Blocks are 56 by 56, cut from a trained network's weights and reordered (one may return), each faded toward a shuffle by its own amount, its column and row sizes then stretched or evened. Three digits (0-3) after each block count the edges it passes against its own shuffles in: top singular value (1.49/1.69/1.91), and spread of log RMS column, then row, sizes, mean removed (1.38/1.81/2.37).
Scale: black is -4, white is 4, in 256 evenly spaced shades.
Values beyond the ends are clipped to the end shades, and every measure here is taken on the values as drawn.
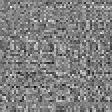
2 0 3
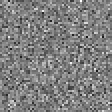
1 0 0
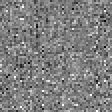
0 2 0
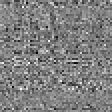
2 0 3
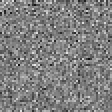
1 0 2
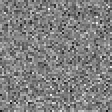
1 0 1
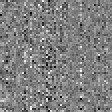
0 3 0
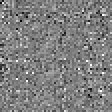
0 2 2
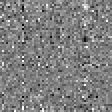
1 2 2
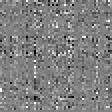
1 3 3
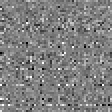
0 2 3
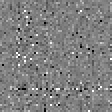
0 2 1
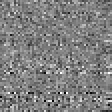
2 0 3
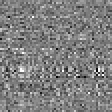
3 1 3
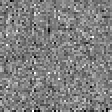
1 1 1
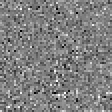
0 1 1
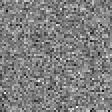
0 0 0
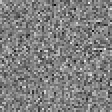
0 0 0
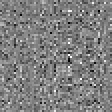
3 3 2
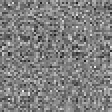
3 2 1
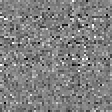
1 1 3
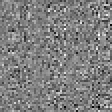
2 3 0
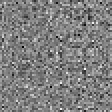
2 2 1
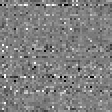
0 1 3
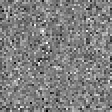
0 1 1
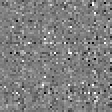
0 2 2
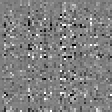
0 3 3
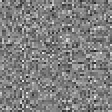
3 2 0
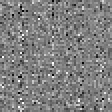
0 3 0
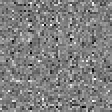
2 2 2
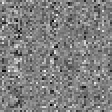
2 3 2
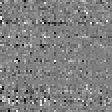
1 2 3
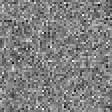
0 1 0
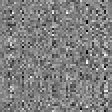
3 3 1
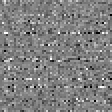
1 0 3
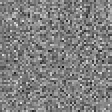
3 1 0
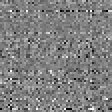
2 1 3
